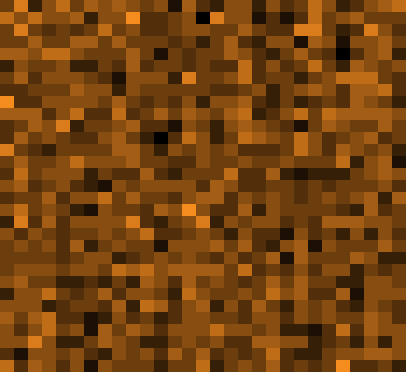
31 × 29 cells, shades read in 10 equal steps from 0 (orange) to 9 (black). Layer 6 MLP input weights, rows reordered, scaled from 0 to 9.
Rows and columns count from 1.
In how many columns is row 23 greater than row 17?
9
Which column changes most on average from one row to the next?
22
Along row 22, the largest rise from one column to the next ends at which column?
21
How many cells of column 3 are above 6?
1
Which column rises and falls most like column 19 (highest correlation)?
15
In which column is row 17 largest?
28
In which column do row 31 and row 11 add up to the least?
25
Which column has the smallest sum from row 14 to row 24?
2
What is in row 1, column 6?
5
